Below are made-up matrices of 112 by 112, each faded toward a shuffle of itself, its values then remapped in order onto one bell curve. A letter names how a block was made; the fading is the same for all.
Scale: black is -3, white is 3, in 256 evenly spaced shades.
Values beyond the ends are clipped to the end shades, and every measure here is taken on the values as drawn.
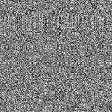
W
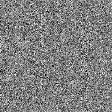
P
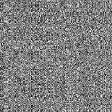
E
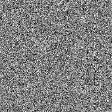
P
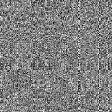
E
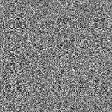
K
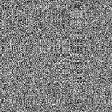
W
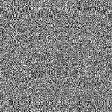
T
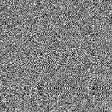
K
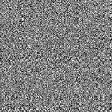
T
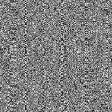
T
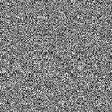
K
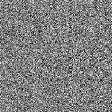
K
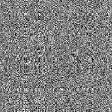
T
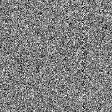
P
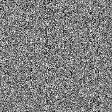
P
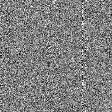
P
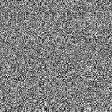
W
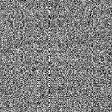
T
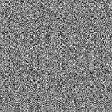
W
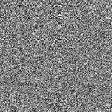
K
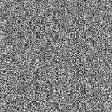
K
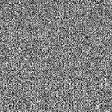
K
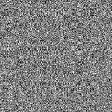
W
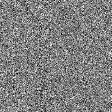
P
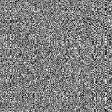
T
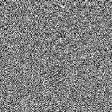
K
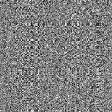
T
